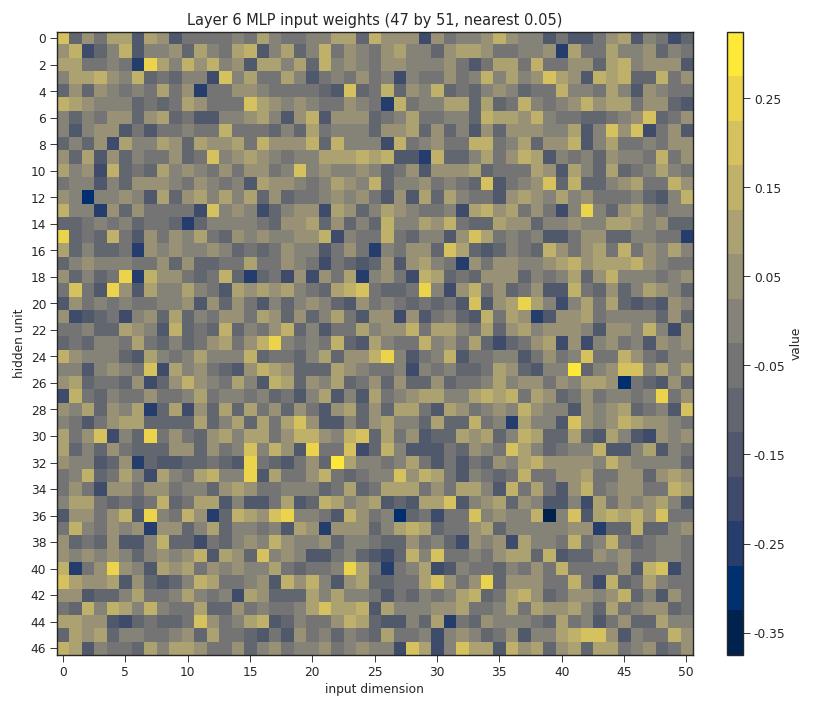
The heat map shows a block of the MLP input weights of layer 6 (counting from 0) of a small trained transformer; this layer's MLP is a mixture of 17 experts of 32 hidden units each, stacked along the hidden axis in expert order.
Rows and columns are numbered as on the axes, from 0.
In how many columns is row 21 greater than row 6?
19
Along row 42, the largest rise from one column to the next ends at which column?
15
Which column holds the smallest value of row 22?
49
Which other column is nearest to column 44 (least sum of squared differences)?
41
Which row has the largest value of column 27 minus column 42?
8
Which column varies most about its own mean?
7
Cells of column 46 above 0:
13
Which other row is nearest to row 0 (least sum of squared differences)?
6
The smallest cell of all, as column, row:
39, 36
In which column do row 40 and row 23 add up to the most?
17
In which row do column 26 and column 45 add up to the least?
26
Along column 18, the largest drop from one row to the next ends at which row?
37
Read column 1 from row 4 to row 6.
0.05 0.1 -0.1
